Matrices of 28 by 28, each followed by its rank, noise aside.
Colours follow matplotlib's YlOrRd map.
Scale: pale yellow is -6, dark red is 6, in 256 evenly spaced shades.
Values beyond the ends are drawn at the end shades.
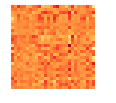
four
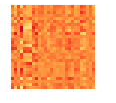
three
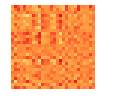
three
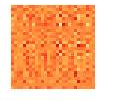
three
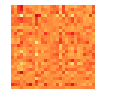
four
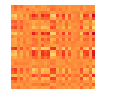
one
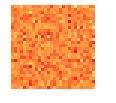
six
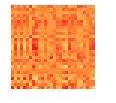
three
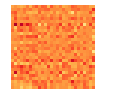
four
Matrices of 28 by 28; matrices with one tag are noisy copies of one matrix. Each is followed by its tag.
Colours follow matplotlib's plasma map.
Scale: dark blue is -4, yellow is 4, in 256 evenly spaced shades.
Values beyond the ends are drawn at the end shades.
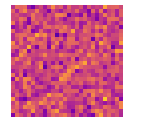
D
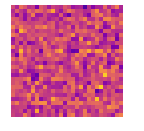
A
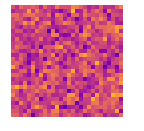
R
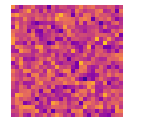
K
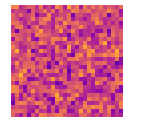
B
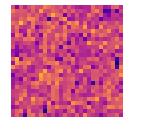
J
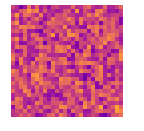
K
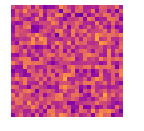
D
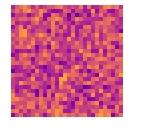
D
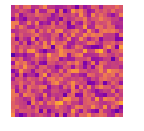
A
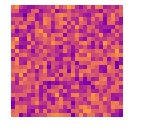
B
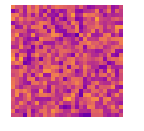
R
